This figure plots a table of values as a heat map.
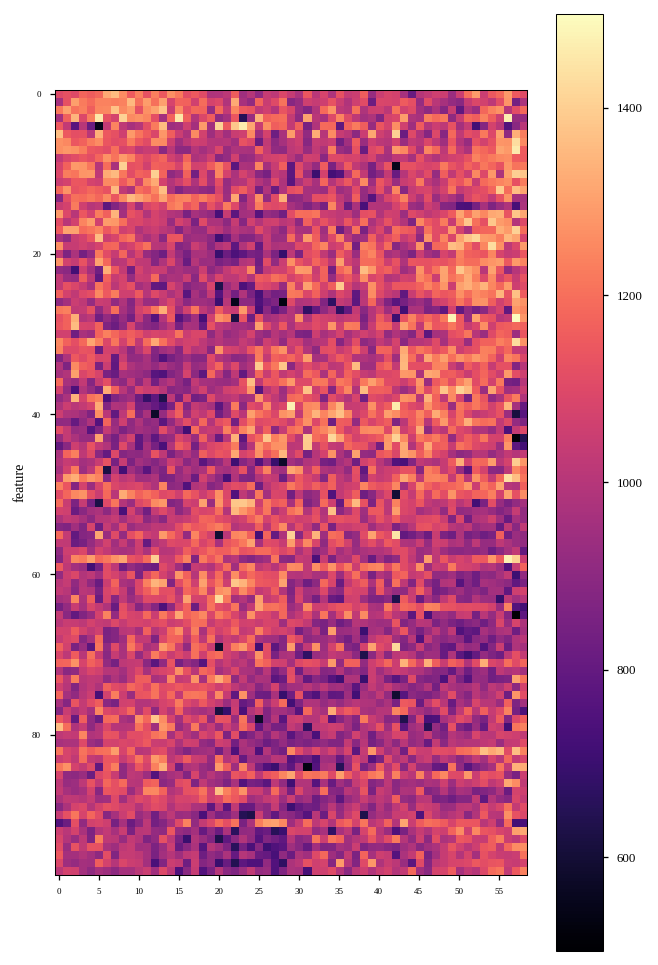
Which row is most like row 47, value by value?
38
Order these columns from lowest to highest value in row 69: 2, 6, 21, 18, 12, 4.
4, 2, 6, 12, 21, 18
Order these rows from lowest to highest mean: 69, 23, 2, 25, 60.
69, 60, 25, 23, 2
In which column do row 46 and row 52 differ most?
22
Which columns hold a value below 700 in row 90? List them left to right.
23, 24, 38
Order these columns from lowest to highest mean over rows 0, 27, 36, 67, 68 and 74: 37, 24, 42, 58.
37, 42, 58, 24
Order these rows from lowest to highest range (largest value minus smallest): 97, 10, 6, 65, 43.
97, 6, 10, 65, 43
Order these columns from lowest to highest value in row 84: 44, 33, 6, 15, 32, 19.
32, 15, 19, 33, 44, 6
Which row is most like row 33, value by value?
35
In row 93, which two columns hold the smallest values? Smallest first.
20, 16
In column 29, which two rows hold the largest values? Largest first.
39, 55
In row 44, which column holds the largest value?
31
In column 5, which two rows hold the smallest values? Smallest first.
4, 51
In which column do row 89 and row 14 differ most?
21
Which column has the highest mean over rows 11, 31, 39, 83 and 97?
56
